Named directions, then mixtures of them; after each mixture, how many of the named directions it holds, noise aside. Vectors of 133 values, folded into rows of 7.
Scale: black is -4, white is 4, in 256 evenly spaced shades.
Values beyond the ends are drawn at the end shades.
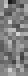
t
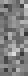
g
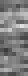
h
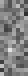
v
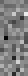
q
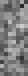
four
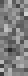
one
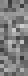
four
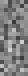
three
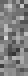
three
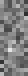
one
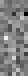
two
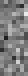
four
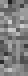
three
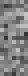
four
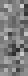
one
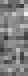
four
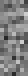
three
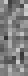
three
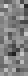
one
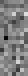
one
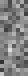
one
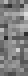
four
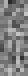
two
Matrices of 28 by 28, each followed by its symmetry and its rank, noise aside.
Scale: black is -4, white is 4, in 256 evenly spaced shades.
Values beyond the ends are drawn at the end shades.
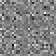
no symmetry, rank four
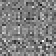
antisymmetric, rank four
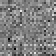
no symmetry, rank five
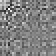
symmetric, rank four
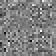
antisymmetric, rank six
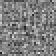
antisymmetric, rank six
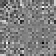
symmetric, rank four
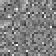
symmetric, rank six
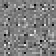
symmetric, rank five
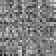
antisymmetric, rank four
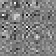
symmetric, rank four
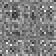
symmetric, rank six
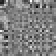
symmetric, rank four
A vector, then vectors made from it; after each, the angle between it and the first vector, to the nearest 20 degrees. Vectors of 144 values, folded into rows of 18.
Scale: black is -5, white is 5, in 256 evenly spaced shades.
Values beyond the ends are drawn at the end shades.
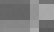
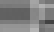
40 degrees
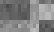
20 degrees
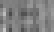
80 degrees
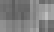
20 degrees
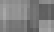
160 degrees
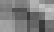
60 degrees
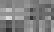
120 degrees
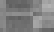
60 degrees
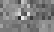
120 degrees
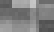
60 degrees
